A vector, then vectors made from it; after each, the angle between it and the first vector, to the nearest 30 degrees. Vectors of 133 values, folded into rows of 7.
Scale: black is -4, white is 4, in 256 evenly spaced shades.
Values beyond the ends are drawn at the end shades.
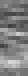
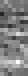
30 degrees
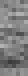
150 degrees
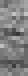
150 degrees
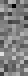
90 degrees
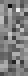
90 degrees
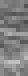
30 degrees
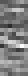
60 degrees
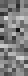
90 degrees
